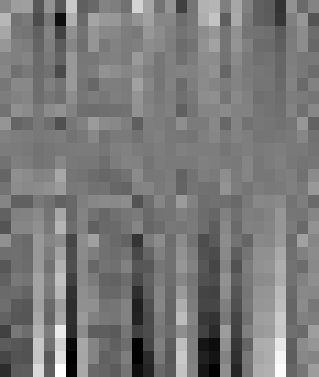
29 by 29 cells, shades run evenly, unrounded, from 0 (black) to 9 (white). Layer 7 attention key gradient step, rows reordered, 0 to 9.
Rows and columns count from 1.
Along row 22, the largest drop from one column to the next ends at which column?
7
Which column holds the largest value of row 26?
6
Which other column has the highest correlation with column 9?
28
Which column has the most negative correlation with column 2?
17
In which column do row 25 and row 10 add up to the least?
13
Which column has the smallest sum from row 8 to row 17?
10
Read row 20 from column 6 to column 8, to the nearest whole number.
6 3 5
